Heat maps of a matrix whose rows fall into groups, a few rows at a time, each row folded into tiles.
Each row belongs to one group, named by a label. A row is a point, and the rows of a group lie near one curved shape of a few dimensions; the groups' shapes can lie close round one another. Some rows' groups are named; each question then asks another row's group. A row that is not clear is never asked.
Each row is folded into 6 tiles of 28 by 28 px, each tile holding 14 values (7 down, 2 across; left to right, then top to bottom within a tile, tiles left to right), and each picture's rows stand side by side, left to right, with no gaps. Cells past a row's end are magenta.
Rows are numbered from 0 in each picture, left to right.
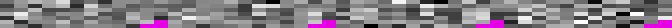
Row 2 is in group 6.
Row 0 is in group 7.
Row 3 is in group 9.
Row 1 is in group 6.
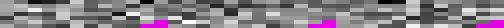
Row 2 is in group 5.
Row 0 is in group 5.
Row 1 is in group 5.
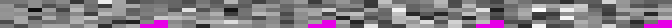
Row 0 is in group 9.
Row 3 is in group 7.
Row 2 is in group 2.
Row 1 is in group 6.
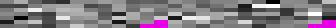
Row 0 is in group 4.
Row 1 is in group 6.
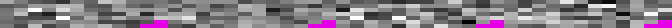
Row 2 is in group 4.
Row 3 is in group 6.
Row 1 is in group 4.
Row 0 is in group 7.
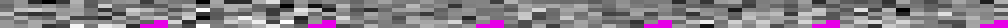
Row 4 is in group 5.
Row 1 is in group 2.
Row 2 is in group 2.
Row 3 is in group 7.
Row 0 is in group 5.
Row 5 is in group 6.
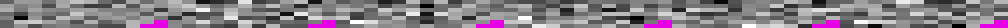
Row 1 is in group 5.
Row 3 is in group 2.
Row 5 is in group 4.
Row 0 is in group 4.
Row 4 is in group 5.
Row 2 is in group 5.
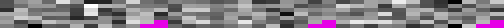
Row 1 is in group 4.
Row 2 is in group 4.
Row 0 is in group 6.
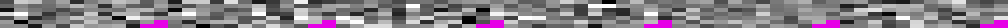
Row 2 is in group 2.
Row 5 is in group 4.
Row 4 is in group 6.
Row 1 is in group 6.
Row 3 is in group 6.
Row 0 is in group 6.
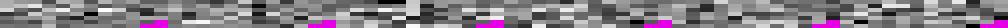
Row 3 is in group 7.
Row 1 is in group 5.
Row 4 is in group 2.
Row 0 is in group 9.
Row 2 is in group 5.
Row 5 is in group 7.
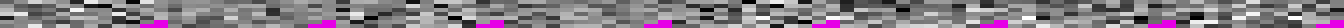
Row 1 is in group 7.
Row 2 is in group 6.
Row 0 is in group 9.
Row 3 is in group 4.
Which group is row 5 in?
5
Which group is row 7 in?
4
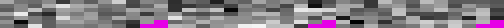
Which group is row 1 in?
5
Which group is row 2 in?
2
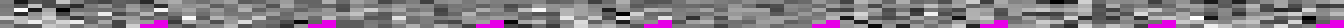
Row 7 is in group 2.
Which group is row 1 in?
9
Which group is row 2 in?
7
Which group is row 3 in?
4
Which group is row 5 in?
6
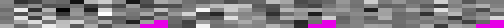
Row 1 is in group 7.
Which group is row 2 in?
9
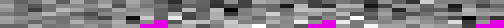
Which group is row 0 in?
2
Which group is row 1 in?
5
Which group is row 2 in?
2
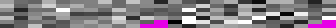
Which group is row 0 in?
2
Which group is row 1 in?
9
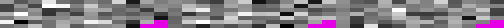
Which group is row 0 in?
7
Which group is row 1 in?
4
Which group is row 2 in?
2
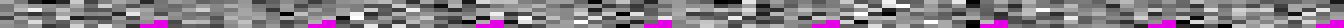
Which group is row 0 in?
5
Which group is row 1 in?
4
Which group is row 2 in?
9
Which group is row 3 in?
9
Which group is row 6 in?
7
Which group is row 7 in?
4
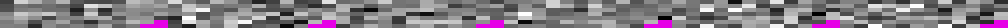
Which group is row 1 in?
9
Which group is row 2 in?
2
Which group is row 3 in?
7
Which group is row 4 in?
2
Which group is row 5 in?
2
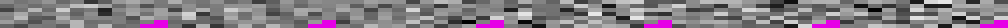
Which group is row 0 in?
7
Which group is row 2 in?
9
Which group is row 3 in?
6
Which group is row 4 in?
4
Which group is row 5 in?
9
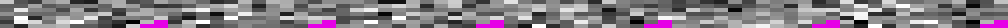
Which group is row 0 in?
9
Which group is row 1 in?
4
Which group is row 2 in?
4
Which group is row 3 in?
7
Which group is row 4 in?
5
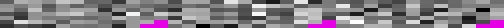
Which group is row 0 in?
4
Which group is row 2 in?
2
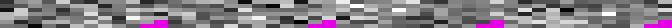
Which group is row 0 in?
6
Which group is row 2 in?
9
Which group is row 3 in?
6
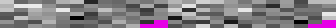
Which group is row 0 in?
9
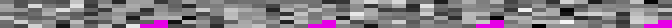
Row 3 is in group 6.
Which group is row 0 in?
2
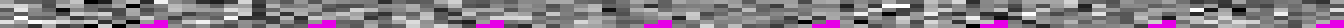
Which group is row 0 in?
4
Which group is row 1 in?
5
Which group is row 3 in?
4
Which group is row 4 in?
9
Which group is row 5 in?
7
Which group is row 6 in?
7
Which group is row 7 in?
6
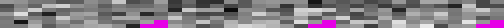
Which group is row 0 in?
7
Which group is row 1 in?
5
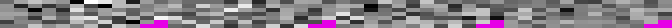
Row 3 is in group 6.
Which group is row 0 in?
9
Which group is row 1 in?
2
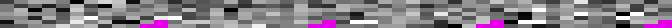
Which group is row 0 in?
9
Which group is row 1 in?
5
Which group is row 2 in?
5
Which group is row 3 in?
4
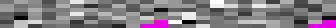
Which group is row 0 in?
4
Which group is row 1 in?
7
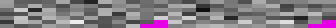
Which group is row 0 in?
9
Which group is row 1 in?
2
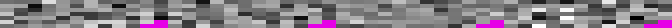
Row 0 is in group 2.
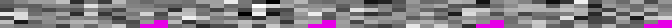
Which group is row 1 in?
6
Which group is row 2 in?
5
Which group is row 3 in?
5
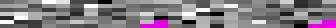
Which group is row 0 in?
7
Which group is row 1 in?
7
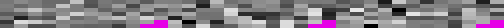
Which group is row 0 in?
4
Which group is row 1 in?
2
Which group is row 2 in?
6
